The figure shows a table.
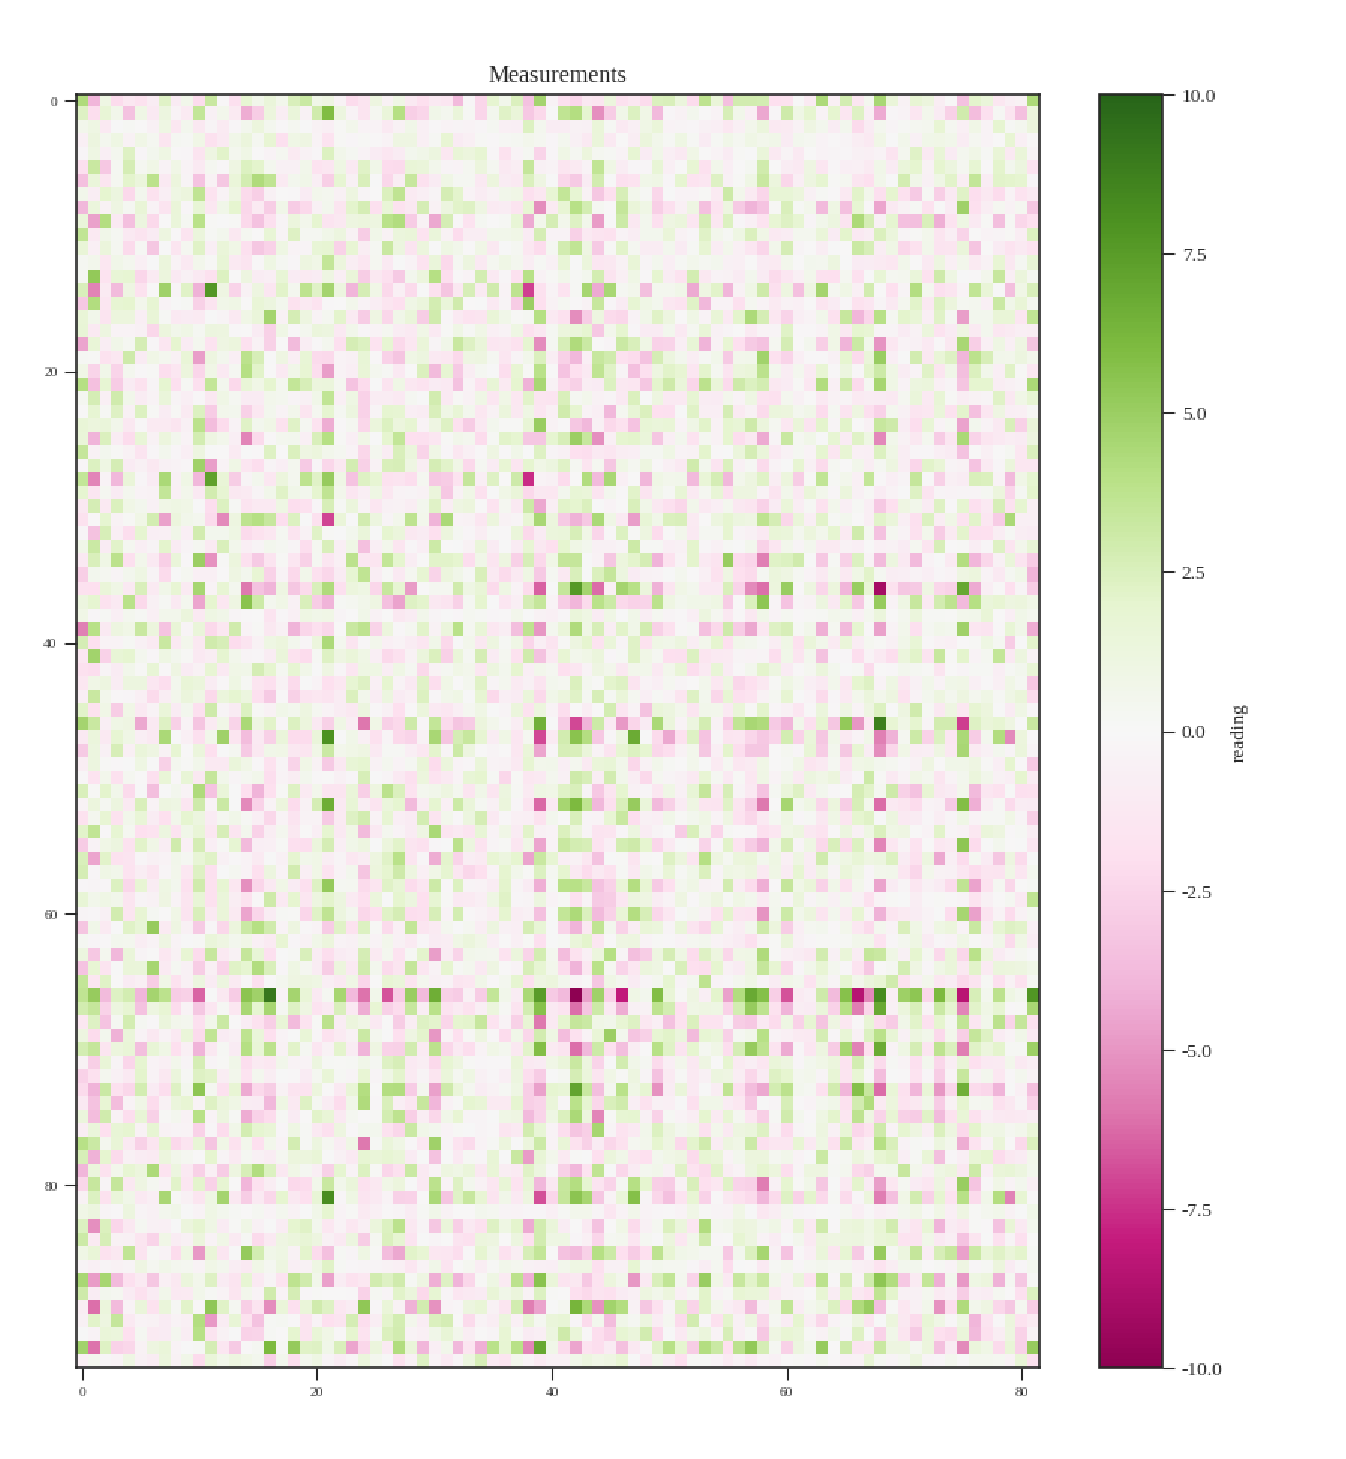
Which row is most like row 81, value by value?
47
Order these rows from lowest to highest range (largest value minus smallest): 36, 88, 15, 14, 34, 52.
88, 15, 34, 52, 14, 36
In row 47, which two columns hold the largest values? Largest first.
21, 47
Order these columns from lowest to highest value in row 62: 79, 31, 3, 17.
79, 31, 3, 17
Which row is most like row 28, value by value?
14
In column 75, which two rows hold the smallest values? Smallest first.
66, 46
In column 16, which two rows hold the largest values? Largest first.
66, 92
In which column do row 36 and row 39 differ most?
44
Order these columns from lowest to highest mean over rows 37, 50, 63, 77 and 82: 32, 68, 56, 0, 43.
32, 43, 56, 0, 68
